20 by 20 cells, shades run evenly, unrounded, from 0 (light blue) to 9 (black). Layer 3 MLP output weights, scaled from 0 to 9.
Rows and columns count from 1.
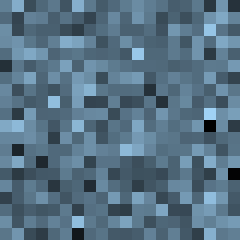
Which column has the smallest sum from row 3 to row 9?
7
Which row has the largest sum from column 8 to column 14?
9
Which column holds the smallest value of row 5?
12
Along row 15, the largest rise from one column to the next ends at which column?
20
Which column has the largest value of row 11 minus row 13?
18
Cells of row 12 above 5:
3
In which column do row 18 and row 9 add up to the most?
11
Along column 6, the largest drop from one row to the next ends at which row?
4
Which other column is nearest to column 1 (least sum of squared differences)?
15
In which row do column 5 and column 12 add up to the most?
16
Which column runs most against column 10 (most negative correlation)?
14
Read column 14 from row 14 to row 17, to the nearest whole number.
4 6 5 6
